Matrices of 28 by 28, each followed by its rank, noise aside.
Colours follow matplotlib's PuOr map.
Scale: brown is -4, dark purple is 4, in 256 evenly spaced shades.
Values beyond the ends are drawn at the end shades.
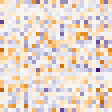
five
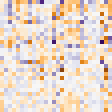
four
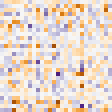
six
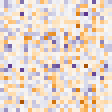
five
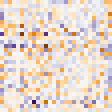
six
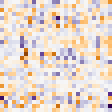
five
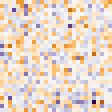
six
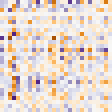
three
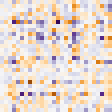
three
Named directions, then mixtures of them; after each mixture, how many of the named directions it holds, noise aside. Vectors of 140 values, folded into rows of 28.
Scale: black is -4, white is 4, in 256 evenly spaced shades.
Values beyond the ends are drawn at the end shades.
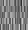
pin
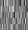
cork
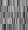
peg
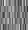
three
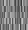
one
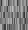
one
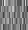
three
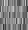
two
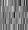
one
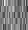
three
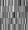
one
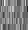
three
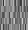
two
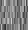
two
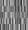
one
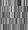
three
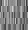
two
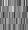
two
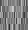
three
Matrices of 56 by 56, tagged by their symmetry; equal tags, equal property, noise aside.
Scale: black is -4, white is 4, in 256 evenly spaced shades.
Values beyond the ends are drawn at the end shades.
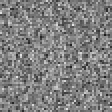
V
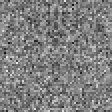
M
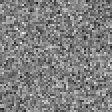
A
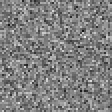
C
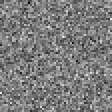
A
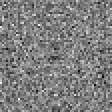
M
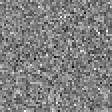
C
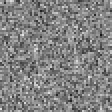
A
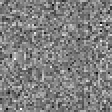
V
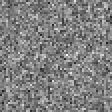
A
